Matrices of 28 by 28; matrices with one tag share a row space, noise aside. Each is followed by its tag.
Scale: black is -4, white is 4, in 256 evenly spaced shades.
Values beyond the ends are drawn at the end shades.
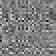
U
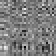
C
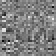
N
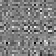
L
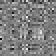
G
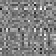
L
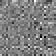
L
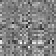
G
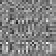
U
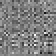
L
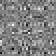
G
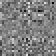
G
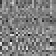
U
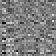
N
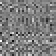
U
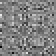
G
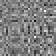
L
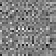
U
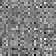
L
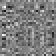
N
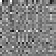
U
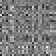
U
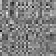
U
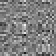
C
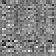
N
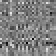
U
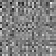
U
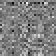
G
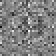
G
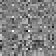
G
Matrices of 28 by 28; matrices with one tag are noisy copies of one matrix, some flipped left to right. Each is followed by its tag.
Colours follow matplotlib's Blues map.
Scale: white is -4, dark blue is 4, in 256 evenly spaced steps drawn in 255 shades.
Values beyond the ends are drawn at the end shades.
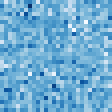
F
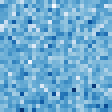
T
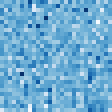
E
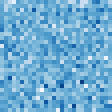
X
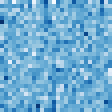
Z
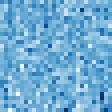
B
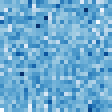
E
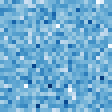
X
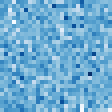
E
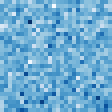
T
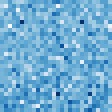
T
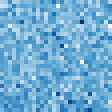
T
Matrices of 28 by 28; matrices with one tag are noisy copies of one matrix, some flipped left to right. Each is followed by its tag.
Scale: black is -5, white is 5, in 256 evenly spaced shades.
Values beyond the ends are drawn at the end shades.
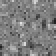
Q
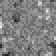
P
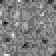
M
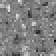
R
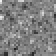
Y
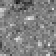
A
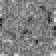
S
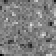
M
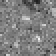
A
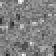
Q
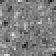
M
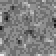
S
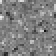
Y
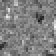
P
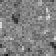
P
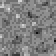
R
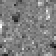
P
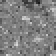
A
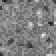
M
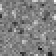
Y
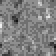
P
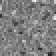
Y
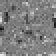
S
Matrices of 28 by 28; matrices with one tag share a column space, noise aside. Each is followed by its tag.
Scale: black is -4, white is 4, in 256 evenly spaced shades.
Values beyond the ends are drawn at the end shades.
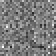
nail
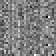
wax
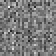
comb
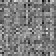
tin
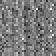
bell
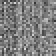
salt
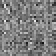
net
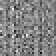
bell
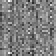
tin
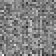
wax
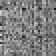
bell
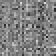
nail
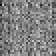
net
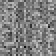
nail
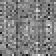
wax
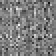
bell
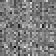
nail
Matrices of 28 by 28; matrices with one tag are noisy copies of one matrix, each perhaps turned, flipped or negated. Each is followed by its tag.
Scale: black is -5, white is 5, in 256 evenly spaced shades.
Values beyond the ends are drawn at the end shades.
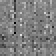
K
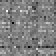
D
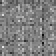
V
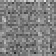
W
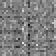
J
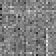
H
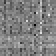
K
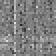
K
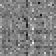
J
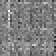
H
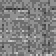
H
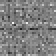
J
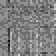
H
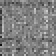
W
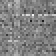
K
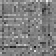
H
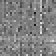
K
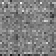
W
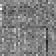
H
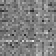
K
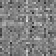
J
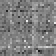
D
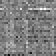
H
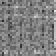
W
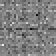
J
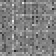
V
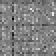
V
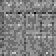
V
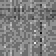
K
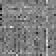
H
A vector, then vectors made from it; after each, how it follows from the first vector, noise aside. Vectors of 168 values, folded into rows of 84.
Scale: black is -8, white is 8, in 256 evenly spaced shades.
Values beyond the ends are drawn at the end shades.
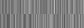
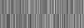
copied.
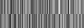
reversed, negated, scaled up.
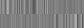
wrapped around, negated, partly zeroed.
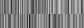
reversed, negated, scaled up.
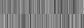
sign-scrambled.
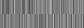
wrapped around.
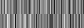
negated, scaled up.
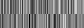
reversed, negated, scaled up.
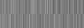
reversed, shrunk.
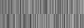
copied.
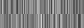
wrapped around, scaled up.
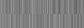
reversed, shrunk.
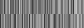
reversed, negated, scaled up.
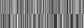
wrapped around, scaled up.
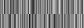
reversed, negated, scaled up.
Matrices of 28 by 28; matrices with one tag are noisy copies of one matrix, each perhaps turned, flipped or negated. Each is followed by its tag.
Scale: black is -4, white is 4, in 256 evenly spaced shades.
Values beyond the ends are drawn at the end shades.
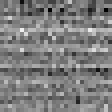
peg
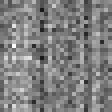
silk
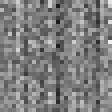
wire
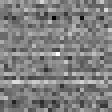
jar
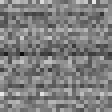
wire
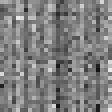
wire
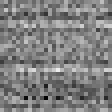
silk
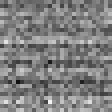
peg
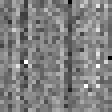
silk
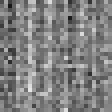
peg
